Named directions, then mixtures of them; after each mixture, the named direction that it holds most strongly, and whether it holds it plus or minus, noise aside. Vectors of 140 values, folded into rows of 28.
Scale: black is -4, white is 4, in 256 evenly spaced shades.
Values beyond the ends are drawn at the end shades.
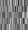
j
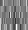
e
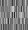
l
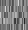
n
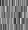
j, plus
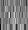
e, minus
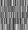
l, minus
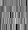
e, minus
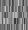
n, plus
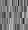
j, plus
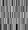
e, minus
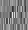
l, minus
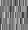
j, minus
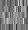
j, minus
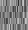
j, plus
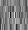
e, minus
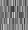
l, minus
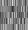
l, minus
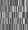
j, minus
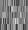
e, minus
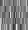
e, plus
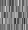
n, plus
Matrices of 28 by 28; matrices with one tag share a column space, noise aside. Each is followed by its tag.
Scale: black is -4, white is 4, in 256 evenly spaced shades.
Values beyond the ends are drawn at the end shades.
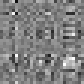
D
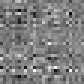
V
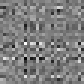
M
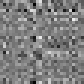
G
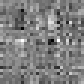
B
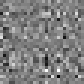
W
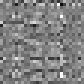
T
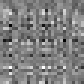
B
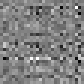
M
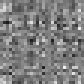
B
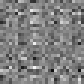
V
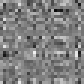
G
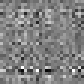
V
